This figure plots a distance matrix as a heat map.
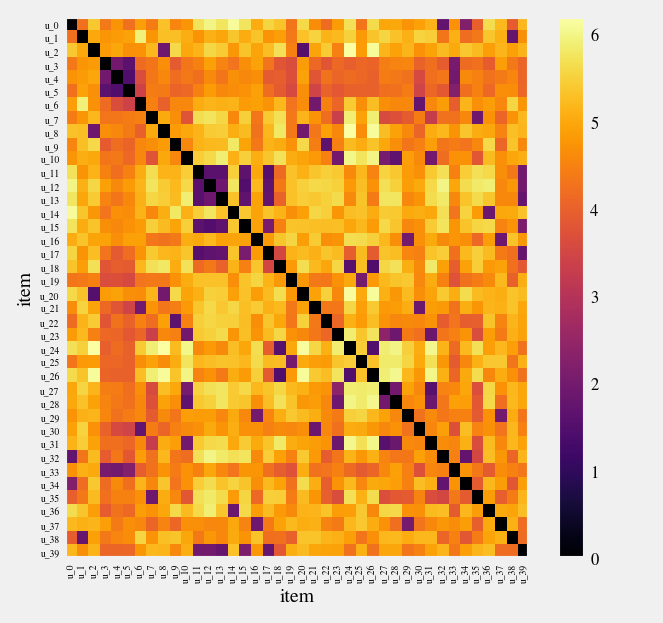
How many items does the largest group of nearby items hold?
6
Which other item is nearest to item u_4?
u_5
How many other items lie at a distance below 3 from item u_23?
4
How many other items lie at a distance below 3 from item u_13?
5
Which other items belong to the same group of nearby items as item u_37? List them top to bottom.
u_16, u_29
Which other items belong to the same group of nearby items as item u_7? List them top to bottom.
u_35
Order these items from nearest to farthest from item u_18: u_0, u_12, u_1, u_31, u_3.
u_3, u_12, u_1, u_0, u_31
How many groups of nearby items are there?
13
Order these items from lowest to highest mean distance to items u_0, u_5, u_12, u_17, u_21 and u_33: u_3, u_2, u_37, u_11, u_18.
u_3, u_11, u_18, u_37, u_2
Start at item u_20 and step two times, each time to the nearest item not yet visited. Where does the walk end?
u_8
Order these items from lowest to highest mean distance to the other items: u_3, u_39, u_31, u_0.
u_3, u_39, u_31, u_0
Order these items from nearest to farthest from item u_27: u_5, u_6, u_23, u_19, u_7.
u_23, u_7, u_5, u_6, u_19
